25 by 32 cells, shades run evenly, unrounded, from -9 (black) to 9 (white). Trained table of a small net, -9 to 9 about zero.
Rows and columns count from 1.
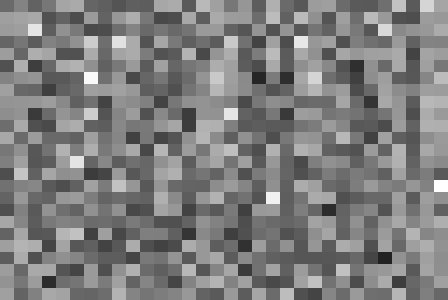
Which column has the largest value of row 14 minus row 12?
6
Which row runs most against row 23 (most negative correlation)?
20
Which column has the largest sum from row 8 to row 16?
32
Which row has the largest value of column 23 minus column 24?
7
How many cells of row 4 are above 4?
4
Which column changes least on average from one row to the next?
31
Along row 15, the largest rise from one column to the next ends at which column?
2
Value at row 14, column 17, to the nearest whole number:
-1
